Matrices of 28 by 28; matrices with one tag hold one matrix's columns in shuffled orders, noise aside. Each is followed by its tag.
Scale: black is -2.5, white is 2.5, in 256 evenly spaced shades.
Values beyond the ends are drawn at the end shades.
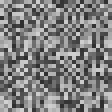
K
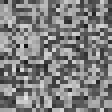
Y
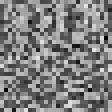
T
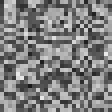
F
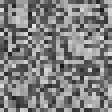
Y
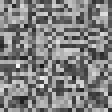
Y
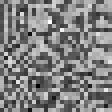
T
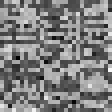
F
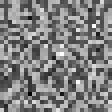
F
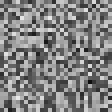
K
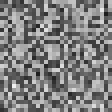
F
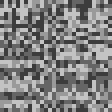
F
